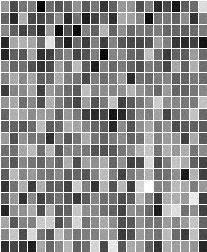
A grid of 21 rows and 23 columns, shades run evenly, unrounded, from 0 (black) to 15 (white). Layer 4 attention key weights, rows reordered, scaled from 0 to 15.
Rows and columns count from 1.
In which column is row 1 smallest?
5
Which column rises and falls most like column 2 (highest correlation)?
4
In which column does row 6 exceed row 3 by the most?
9
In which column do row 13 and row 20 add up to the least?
14
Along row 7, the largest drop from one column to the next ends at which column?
15
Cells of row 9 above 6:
17
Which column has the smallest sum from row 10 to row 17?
13
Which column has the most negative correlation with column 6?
7
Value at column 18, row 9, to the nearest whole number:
12
